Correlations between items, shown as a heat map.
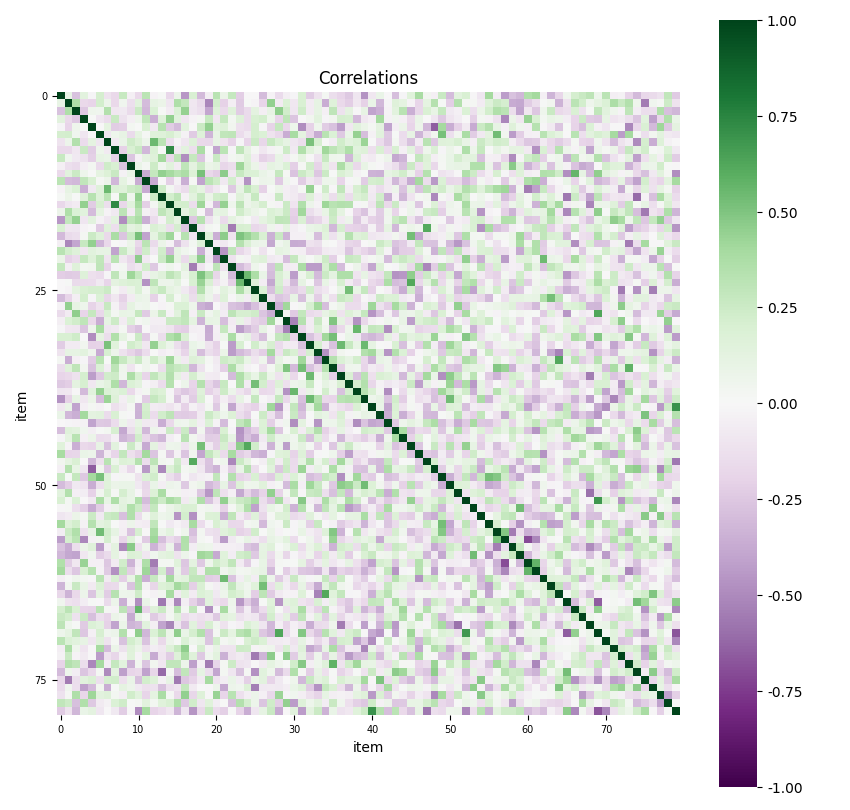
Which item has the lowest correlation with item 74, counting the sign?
13
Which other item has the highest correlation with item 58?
9
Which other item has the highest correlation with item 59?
53
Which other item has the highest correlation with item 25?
37
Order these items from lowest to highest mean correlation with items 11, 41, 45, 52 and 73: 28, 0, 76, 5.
76, 28, 0, 5
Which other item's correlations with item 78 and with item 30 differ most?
29
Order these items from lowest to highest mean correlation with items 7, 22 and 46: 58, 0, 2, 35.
2, 58, 0, 35
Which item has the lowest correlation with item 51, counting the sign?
68
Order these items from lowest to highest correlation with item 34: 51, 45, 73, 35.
51, 45, 73, 35
